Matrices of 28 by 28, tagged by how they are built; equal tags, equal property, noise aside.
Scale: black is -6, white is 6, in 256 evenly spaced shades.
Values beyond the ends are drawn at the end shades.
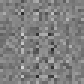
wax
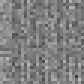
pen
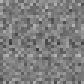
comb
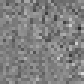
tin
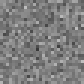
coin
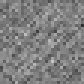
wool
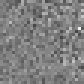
tin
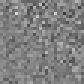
tin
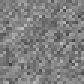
wool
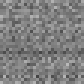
comb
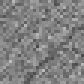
wool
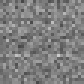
comb
